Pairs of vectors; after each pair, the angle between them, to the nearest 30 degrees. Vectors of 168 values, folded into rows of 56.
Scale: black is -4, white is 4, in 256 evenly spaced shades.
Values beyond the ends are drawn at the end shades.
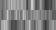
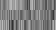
60 degrees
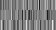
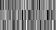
30 degrees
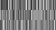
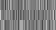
60 degrees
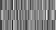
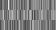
60 degrees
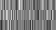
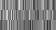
30 degrees
